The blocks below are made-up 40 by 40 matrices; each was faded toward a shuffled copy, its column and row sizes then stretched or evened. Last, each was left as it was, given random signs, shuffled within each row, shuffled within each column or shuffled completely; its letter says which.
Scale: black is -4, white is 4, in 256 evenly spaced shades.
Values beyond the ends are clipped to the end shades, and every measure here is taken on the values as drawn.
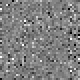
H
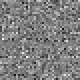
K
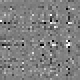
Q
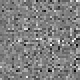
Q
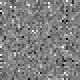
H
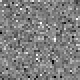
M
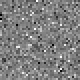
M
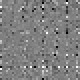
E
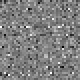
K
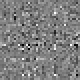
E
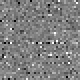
K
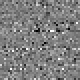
K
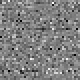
K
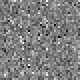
H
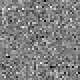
K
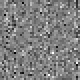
H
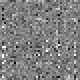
E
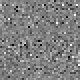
K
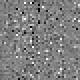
H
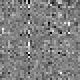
Q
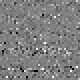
K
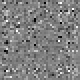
E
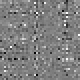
Q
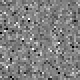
M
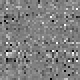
Q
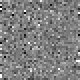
H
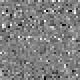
K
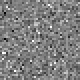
M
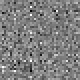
E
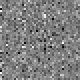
H
